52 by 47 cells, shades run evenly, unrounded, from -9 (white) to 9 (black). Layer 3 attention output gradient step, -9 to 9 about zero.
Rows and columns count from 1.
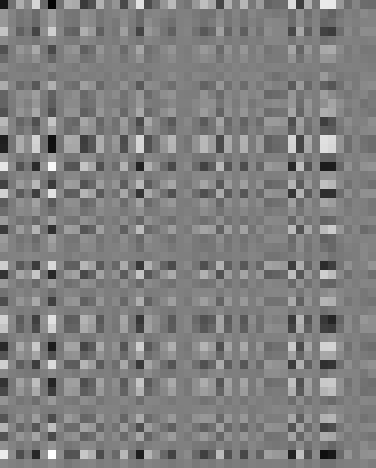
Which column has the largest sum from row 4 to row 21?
7
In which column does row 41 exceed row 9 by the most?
41
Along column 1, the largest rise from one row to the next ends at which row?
31
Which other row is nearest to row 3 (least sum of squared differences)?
27
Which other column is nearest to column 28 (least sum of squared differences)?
16
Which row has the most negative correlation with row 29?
42
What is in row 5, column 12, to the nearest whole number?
0
